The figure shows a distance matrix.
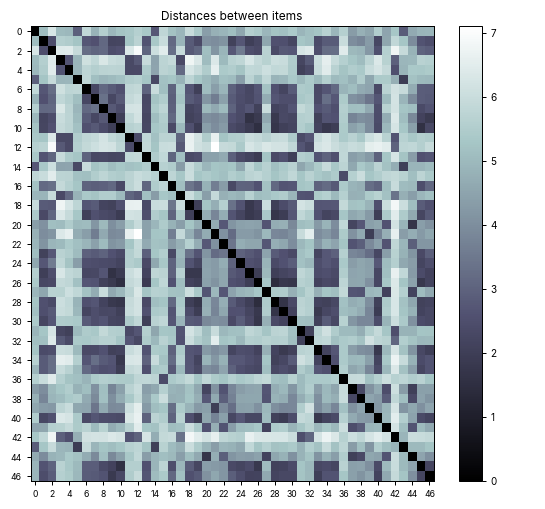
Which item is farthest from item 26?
42
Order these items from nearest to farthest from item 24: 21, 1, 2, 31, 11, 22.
1, 2, 21, 22, 31, 11
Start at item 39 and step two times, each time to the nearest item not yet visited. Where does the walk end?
23
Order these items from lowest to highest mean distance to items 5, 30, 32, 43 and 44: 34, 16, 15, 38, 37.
37, 38, 16, 34, 15
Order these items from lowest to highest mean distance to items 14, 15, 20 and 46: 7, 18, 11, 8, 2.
7, 8, 18, 2, 11
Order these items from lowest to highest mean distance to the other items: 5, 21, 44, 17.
44, 21, 17, 5
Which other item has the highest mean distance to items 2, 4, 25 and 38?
15
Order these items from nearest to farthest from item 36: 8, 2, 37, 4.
4, 8, 37, 2
